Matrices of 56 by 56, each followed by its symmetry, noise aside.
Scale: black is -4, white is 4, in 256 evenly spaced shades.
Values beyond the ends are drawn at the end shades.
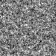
no symmetry.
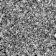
antisymmetric.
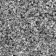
no symmetry.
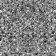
mirrored left to right.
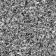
same after a half turn.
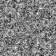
same after a half turn.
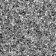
antisymmetric.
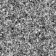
same after a half turn.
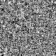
antisymmetric.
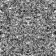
mirrored left to right.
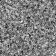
symmetric.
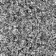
mirrored top to bottom.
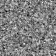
antisymmetric.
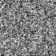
no symmetry.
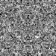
mirrored left to right.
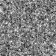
same after a half turn.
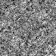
symmetric.
